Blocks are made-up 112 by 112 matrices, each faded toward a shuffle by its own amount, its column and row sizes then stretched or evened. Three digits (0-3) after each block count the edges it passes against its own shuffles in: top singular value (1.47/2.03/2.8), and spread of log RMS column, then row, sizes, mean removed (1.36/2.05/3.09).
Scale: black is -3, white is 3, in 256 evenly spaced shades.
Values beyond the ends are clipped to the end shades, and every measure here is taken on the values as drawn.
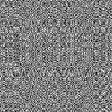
3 1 0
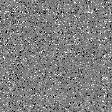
0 1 2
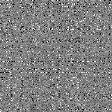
1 2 3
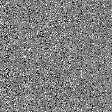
0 2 1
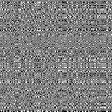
3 0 3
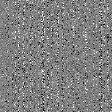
1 3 0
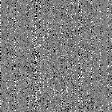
0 3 0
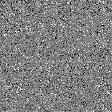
1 1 1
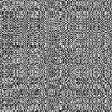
3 3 1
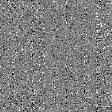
1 3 0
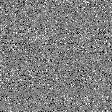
0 0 2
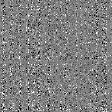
0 3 2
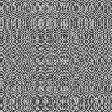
3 2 1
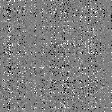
0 3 2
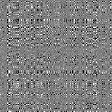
3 3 3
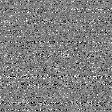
0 0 3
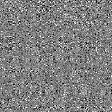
2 1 2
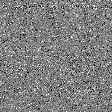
0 0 2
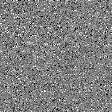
0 1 2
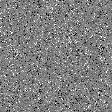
0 1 0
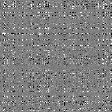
2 3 3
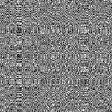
3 2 0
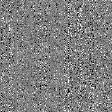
0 3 0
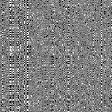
3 3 0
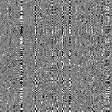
3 3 1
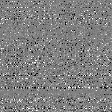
2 1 3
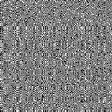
3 2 1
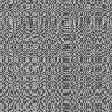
3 0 1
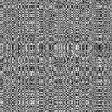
3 3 1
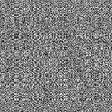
3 1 2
